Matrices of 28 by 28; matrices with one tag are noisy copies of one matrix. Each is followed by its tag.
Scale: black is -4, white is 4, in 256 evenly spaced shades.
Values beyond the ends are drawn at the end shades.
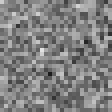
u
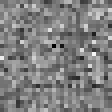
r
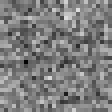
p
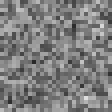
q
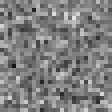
p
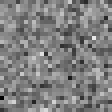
r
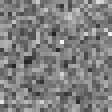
p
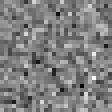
q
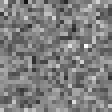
q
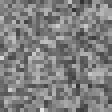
r
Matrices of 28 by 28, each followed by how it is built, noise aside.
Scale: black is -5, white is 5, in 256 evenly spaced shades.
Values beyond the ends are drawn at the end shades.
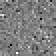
sparse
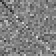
diagonal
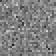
diagonal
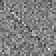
diagonal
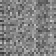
repeating rows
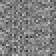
repeating rows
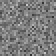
repeating rows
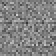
repeating columns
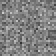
blocks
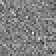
diagonal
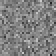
repeating rows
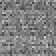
blocks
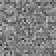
blocks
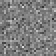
repeating rows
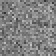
repeating rows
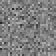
low rank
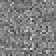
low rank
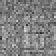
blocks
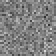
blocks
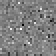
sparse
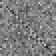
diagonal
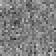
blocks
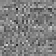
low rank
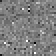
sparse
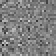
low rank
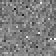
sparse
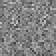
repeating columns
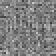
blocks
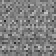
repeating columns
